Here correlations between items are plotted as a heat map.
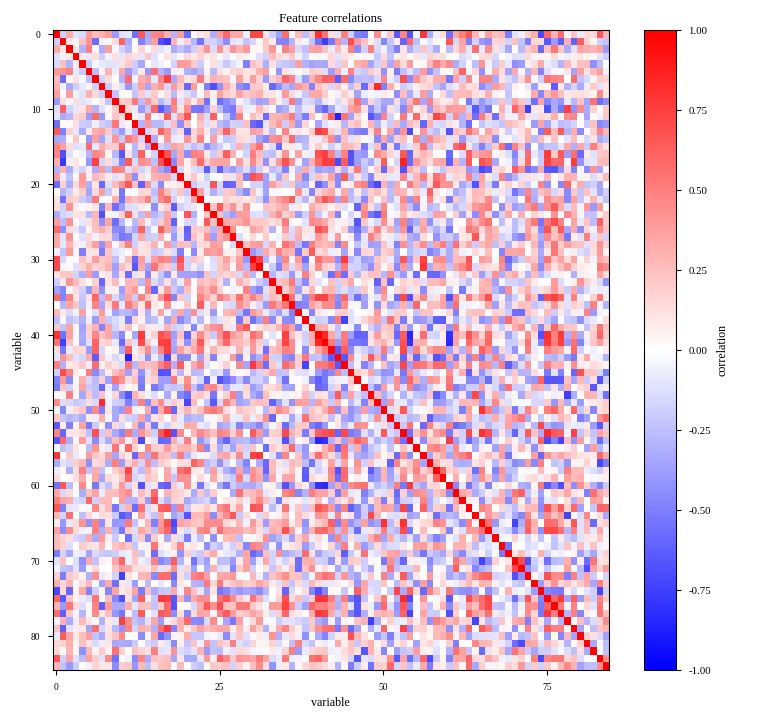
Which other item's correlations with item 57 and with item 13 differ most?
83
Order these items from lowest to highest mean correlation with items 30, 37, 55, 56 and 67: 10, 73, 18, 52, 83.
52, 18, 10, 73, 83
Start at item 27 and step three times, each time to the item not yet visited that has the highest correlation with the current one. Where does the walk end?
43
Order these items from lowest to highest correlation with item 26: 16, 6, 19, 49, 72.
19, 6, 72, 49, 16
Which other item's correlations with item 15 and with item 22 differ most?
10
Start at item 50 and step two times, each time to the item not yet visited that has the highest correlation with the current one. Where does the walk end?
53
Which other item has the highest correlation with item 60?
54
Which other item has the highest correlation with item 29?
39
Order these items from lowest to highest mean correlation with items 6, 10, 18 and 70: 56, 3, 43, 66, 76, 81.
81, 66, 76, 43, 3, 56
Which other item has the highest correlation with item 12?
9
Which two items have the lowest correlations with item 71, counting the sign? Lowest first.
81, 37
